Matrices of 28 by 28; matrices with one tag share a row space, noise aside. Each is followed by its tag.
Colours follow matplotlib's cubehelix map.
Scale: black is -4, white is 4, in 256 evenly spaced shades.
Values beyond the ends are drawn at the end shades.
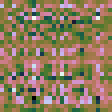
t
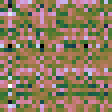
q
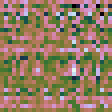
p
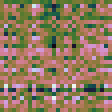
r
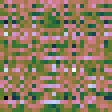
r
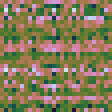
r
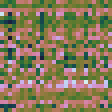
q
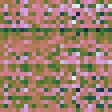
p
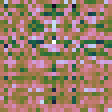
r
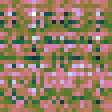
t
